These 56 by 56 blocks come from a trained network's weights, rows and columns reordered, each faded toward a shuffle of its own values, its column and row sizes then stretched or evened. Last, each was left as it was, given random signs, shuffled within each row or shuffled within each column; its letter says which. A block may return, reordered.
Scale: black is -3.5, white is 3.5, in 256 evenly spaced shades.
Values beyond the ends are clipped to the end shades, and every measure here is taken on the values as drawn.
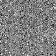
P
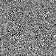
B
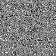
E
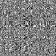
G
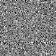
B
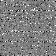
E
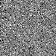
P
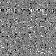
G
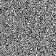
P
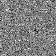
E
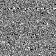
E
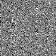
P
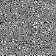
B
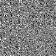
B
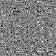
G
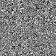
B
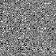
G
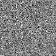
B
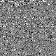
E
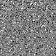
E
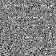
E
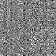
G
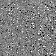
P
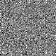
B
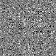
B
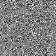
B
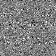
E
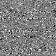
E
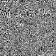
B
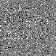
B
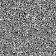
E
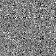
B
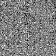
P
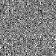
G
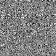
E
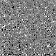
B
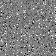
P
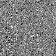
P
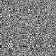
G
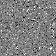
P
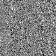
P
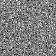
P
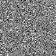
P
